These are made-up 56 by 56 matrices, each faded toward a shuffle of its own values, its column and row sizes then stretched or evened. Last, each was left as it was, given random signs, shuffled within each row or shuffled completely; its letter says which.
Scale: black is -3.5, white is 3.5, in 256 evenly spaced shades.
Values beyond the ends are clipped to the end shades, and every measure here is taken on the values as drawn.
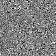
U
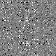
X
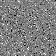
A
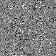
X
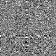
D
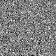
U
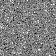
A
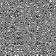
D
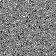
A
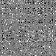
D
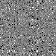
D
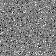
U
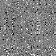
D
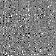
D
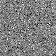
A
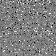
U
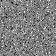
A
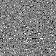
U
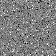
A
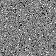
A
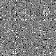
D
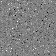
A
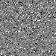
U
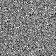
A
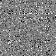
X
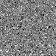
U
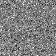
U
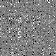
X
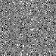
D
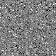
U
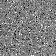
A
